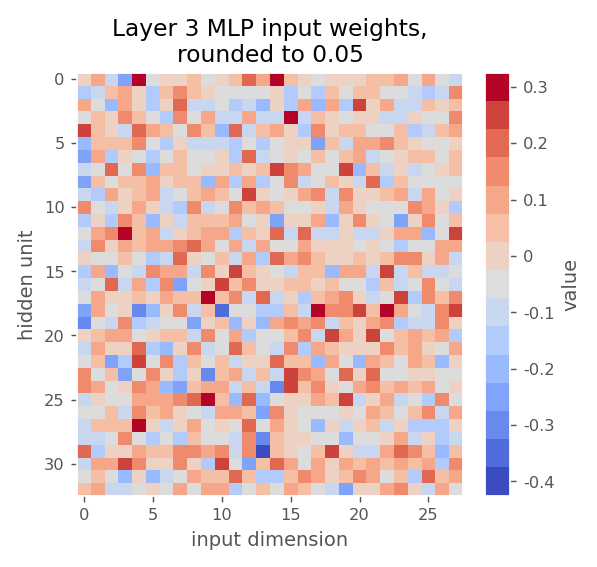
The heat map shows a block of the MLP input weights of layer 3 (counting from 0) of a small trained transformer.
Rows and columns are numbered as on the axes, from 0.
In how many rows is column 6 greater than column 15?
11
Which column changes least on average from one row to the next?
26
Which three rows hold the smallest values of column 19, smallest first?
32, 28, 2
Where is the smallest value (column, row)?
13, 29
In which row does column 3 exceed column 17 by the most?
12
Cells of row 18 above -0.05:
15
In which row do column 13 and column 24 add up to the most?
10
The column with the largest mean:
4
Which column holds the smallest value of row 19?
0
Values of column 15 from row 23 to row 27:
0.25 0.25 0 0 0
